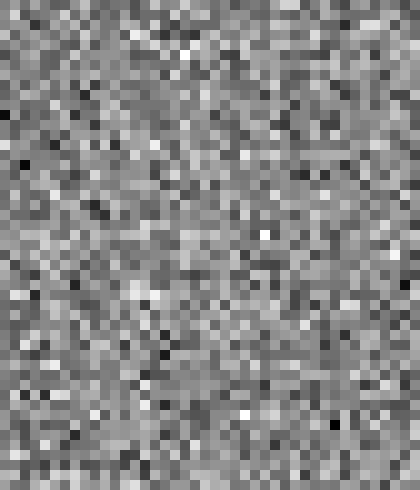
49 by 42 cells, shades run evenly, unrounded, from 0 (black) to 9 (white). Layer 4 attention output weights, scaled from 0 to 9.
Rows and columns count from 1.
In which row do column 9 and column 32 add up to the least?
31
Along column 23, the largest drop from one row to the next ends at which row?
6
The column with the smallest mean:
3
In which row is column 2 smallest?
27
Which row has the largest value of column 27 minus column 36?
42
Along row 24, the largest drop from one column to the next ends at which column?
28
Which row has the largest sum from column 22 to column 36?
16
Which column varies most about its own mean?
15
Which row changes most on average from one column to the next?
48
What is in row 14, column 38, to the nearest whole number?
6
